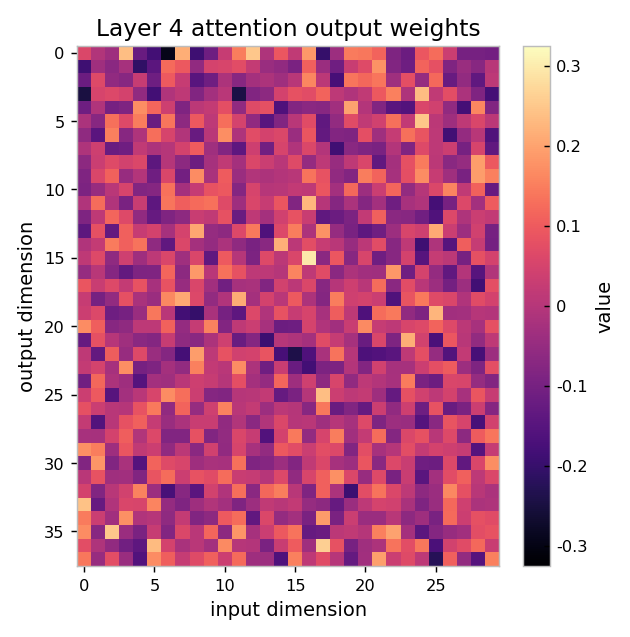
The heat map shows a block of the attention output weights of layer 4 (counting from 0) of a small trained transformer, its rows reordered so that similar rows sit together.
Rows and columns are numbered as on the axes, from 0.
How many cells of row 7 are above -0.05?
18
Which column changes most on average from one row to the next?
8
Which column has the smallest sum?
13
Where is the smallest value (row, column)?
0, 6
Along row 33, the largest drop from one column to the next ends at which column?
1
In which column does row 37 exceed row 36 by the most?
21
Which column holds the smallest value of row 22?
15
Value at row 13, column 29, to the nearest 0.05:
-0.1
